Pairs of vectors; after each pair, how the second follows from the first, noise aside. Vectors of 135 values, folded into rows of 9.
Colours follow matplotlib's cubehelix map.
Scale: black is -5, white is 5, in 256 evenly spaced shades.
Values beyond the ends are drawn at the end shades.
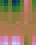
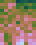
reversed, negated.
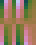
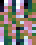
scaled up.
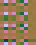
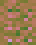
wrapped around, shrunk.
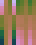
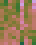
reversed, negated, shrunk.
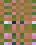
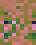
negated, partly zeroed.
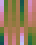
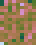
negated, partly zeroed.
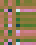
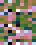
scaled up.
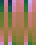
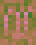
wrapped around, negated, shrunk.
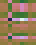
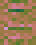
wrapped around, negated, shrunk.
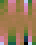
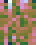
reversed, negated.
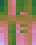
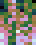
scaled up.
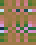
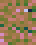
negated, partly zeroed.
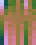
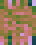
reversed, negated, partly zeroed.
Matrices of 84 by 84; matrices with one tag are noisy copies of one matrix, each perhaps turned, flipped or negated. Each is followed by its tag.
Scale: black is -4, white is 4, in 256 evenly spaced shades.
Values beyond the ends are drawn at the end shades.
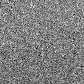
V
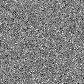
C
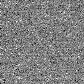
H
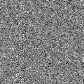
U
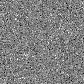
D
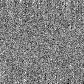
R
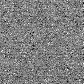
H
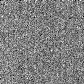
H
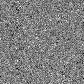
U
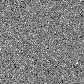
U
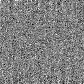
R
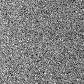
V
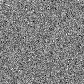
C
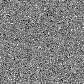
D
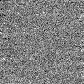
R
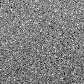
V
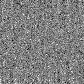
R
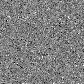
U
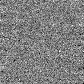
R
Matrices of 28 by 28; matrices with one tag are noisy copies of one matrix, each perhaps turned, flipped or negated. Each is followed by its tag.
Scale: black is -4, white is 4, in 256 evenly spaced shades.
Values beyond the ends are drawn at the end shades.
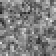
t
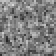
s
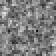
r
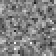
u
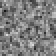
u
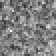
s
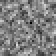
u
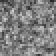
s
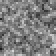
t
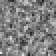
u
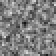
u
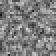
u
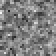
r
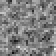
r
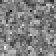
s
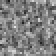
r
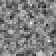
u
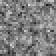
s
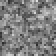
t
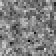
s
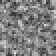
r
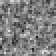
r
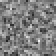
u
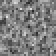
u
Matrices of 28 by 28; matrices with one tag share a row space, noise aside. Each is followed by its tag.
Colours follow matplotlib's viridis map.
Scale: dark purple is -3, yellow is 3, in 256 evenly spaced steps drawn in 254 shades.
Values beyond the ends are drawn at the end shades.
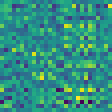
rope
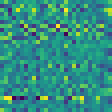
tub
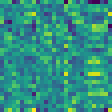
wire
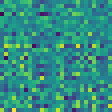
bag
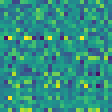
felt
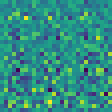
felt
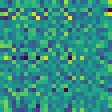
tub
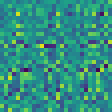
felt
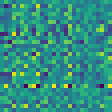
tub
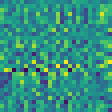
tub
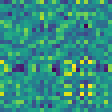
rope
